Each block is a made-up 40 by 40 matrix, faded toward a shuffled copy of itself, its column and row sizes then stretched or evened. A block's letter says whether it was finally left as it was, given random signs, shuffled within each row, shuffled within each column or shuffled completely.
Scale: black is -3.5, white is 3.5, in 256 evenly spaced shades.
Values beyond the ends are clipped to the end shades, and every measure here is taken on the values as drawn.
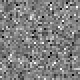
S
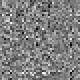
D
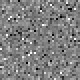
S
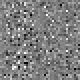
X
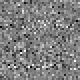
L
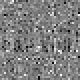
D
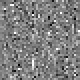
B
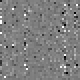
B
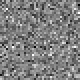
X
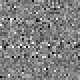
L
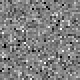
S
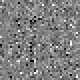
B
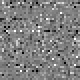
L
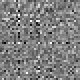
D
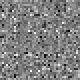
X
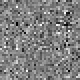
X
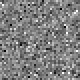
S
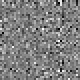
D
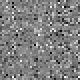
D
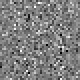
B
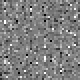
B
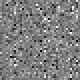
B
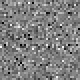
L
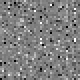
B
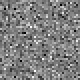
S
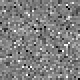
S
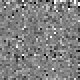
X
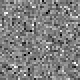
S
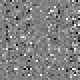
X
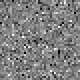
S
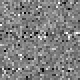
L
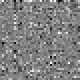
X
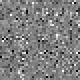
D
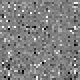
X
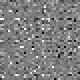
D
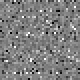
L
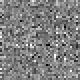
X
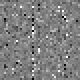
B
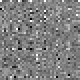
D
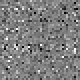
X
